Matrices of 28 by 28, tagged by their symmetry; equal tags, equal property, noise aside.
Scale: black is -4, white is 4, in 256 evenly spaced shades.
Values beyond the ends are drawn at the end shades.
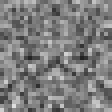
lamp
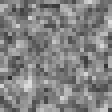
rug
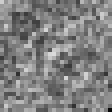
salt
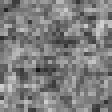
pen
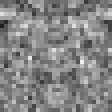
lamp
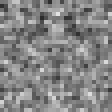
lamp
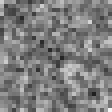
salt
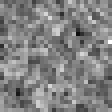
rug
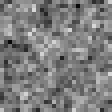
salt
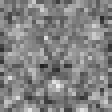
lamp
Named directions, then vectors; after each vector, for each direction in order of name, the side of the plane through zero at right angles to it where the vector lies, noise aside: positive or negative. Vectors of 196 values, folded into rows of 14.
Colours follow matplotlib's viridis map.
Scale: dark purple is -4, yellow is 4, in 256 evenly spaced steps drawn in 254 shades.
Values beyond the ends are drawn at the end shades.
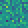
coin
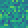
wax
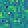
negative, positive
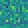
negative, positive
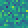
negative, positive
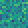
negative, negative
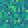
negative, positive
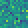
negative, positive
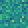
positive, positive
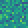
positive, positive
